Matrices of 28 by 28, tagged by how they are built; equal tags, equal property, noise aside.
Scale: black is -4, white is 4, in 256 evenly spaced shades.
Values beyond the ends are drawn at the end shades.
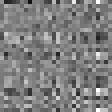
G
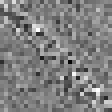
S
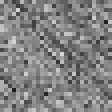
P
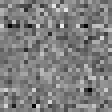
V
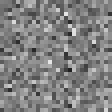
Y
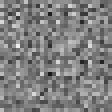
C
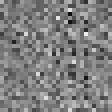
G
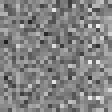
Y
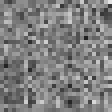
G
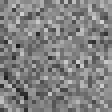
P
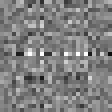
G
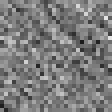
P
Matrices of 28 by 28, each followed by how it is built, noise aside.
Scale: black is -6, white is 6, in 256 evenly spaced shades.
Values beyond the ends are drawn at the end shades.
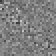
banded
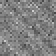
Toeplitz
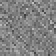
Toeplitz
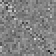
banded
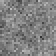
smooth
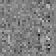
uneven columns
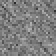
Toeplitz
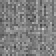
blocks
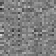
low rank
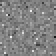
sparse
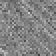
Toeplitz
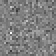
uneven columns
